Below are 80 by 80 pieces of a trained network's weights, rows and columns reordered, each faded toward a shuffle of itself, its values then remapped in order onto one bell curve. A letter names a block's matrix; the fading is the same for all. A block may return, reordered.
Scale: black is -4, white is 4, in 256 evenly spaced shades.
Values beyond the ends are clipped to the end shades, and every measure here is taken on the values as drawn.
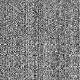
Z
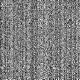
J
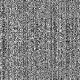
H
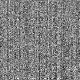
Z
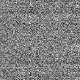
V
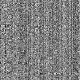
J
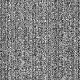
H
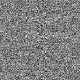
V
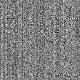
Z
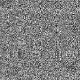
V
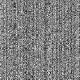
J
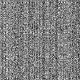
J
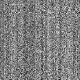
J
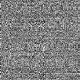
V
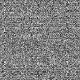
V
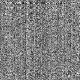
Z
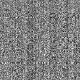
Z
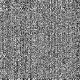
Z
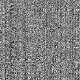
Z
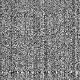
Z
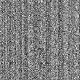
J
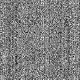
Z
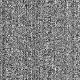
Z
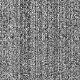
J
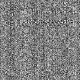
Z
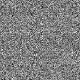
V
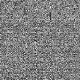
V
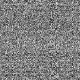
V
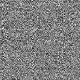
V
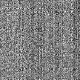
H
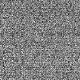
V
